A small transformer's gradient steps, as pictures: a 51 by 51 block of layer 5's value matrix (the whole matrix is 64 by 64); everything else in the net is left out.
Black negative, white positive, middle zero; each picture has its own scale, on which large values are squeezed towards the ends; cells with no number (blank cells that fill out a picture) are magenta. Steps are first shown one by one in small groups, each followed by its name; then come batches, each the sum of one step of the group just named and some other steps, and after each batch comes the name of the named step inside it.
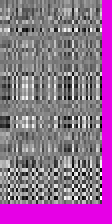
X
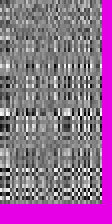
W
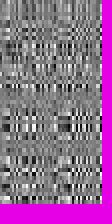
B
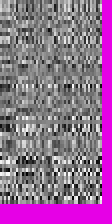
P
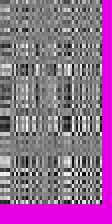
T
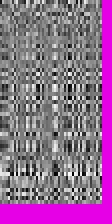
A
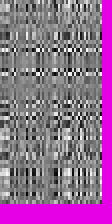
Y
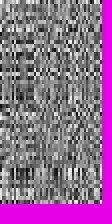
Y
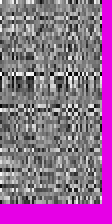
B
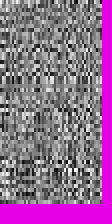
Y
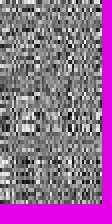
T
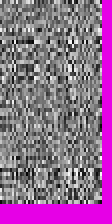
T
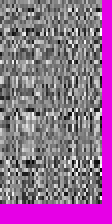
X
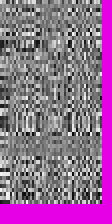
T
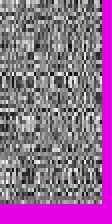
A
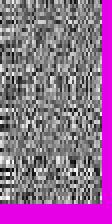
B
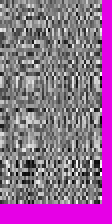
X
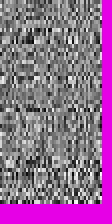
P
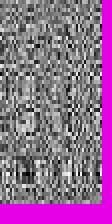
A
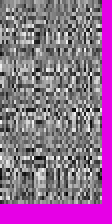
W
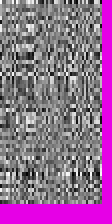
T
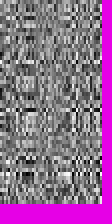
P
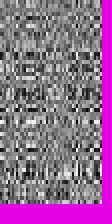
A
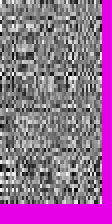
P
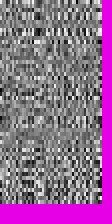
X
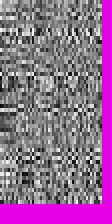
P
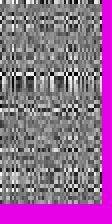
A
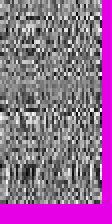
Y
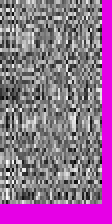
A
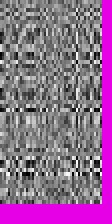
A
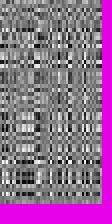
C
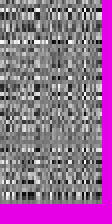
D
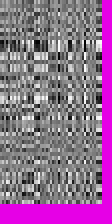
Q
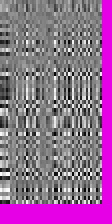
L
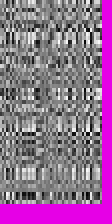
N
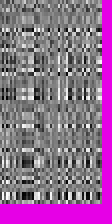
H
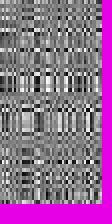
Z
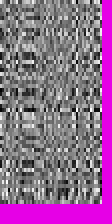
H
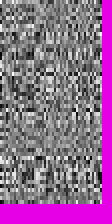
Z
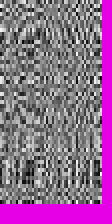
C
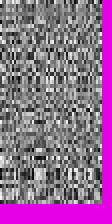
Z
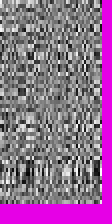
C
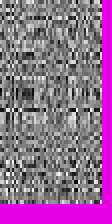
D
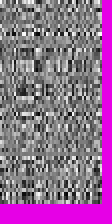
H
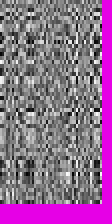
D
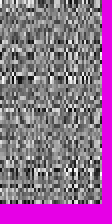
D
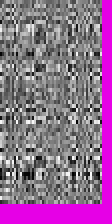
L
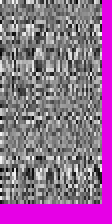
L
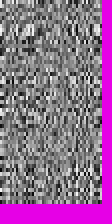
L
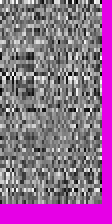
D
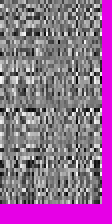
D
